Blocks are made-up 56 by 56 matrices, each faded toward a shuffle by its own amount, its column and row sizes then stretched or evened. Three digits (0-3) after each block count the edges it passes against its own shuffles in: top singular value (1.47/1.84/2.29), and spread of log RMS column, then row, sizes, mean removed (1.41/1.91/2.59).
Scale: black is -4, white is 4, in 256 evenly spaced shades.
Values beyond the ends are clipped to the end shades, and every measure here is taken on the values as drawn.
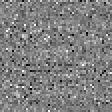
1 1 1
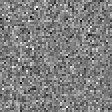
0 0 0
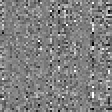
1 3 1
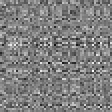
3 1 3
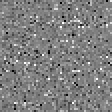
0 0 1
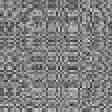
3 1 2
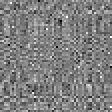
3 1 0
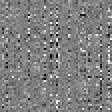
2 3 1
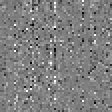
1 2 0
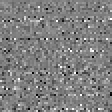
0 0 3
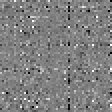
1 2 2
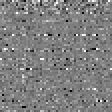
0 0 3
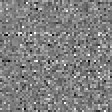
0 1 2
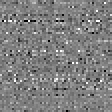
2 0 3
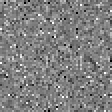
0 0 1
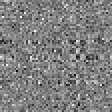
2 0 1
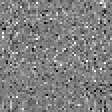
1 1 0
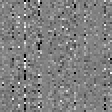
1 3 0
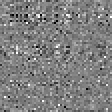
2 1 2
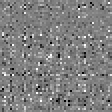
2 2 2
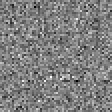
0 0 1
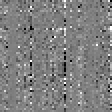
2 3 1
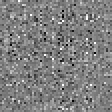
1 2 1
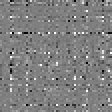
2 2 3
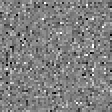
0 1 1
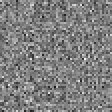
2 1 1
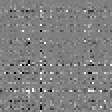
2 2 3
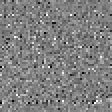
0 0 2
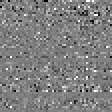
1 1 3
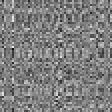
3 3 0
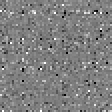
0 1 2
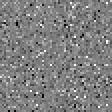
0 1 1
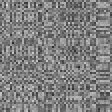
3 0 1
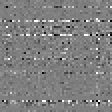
2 1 3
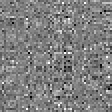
2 2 1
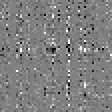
2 3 2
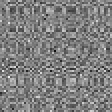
3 0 2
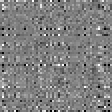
3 2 3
